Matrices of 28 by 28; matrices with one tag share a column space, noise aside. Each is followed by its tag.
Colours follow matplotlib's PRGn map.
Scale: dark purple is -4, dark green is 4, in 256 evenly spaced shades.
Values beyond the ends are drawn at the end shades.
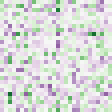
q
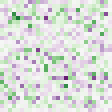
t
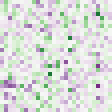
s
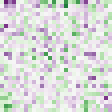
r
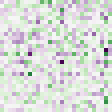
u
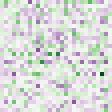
u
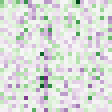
r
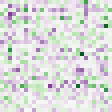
t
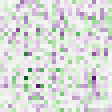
r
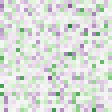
q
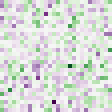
s
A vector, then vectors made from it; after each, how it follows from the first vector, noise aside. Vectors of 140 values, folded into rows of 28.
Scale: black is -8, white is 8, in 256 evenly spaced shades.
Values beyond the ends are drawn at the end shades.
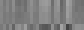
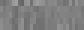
reversed, negated, shrunk.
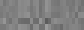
wrapped around, shrunk.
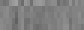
reversed, negated, shrunk.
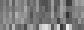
negated, scaled up.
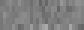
negated, partly zeroed.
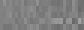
wrapped around, negated, shrunk.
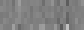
negated, partly zeroed.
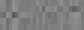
wrapped around, shrunk.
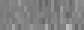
negated, partly zeroed.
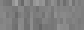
reversed, negated, shrunk.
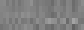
wrapped around, negated, shrunk.
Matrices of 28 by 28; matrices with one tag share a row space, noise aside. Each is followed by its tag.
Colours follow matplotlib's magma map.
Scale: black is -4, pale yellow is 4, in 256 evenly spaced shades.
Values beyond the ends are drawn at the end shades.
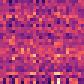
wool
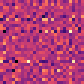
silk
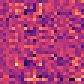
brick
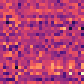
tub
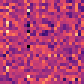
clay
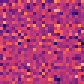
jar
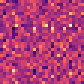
silk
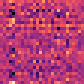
wool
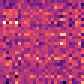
tub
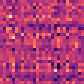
wool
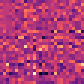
brick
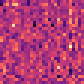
silk
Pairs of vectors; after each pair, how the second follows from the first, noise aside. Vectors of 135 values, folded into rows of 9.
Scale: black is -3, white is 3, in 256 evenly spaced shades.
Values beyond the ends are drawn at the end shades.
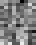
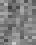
reversed, negated, shrunk.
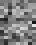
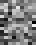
copied.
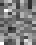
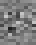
partly zeroed.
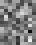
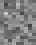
reversed, negated, shrunk.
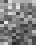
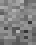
reversed, negated, shrunk.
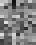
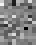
partly zeroed.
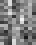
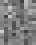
reversed, negated, shrunk.
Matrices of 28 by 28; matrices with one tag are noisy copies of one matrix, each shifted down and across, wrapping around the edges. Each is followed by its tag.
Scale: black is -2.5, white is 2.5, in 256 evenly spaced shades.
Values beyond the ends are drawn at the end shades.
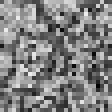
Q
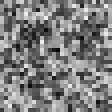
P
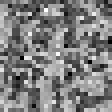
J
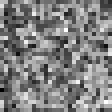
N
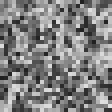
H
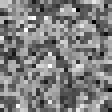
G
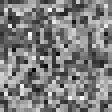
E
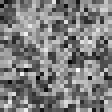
H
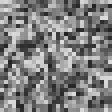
G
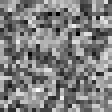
J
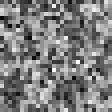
P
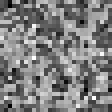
H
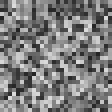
E
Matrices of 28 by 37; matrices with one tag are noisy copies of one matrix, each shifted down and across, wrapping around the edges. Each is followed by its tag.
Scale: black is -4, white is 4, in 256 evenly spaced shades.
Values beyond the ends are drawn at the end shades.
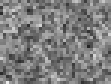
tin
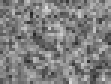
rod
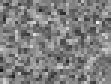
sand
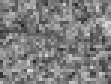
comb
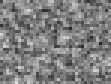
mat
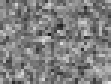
mat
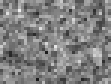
comb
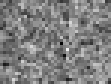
tin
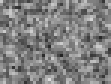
mat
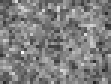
tin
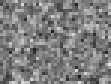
sand
